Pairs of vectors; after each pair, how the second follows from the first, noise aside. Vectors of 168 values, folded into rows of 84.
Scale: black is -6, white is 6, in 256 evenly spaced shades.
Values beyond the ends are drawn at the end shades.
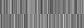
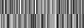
reversed, scaled up.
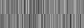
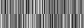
negated, scaled up.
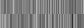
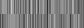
reversed, negated.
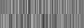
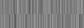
wrapped around, shrunk.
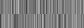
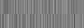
wrapped around, shrunk.
